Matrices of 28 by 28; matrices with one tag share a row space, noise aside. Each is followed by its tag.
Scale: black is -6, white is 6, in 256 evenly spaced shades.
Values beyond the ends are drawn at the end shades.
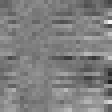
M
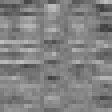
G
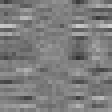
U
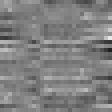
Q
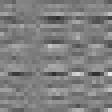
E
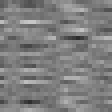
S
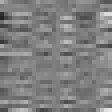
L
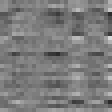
E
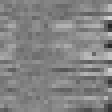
M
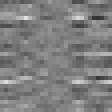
U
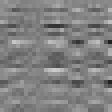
E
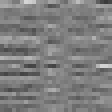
G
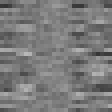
U
